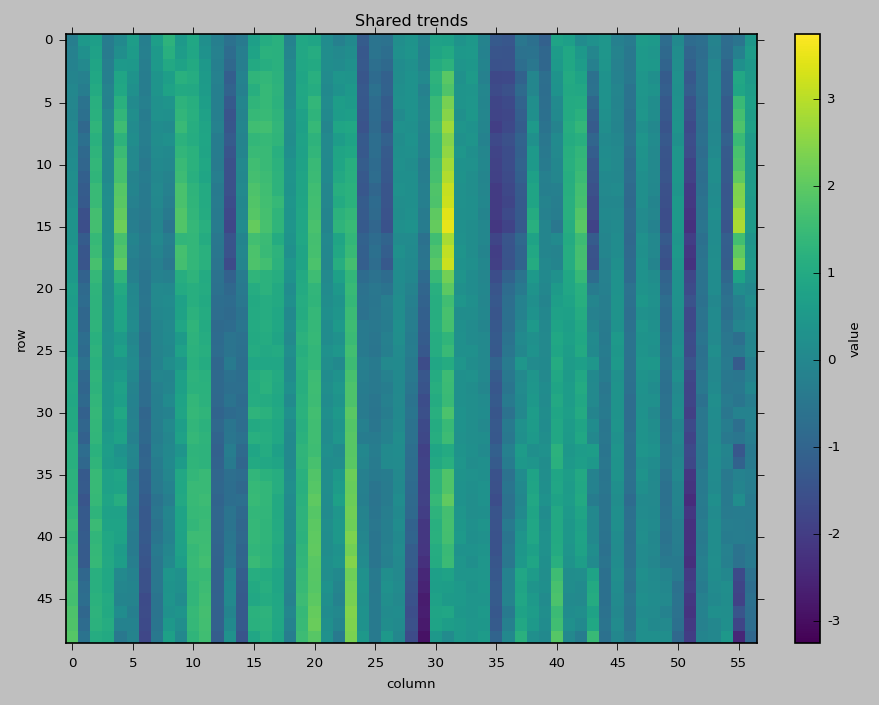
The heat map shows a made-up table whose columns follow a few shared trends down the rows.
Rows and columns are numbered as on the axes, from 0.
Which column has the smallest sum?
51
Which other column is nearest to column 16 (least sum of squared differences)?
15
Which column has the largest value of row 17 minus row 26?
55
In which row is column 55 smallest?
48
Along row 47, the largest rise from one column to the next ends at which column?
30
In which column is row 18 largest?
31
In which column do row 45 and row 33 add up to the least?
29
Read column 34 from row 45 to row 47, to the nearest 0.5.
0.5 0.5 0.5
